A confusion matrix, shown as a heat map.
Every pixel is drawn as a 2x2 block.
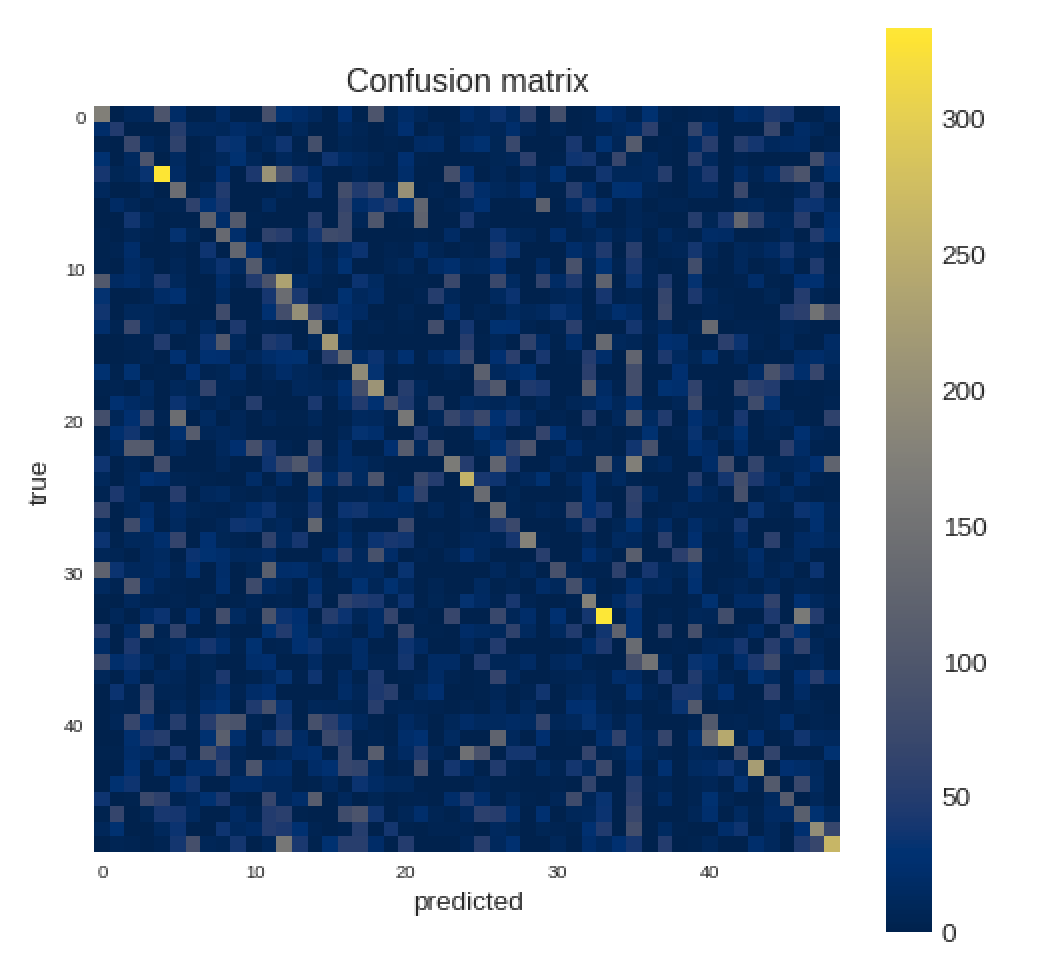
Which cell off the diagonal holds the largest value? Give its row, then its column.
11, 12
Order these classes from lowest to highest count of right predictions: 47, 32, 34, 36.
34, 36, 32, 47
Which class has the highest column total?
35
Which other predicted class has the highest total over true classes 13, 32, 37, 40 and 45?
14
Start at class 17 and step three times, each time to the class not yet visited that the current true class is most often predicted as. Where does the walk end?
24
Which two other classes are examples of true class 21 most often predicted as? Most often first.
6, 29
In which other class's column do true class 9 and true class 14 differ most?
40
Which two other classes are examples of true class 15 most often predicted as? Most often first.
33, 8
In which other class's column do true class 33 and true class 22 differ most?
46
